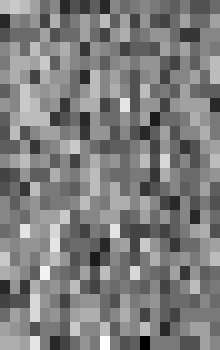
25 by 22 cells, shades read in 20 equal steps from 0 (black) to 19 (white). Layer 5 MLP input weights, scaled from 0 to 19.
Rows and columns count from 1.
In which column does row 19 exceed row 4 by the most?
16
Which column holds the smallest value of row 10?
15
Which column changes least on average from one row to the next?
21
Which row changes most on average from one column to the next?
20
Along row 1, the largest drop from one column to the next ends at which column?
7
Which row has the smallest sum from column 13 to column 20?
25
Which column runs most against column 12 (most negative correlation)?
8
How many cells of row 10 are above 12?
2
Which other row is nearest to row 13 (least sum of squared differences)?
11
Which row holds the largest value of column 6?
18
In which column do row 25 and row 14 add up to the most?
4
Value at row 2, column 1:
3
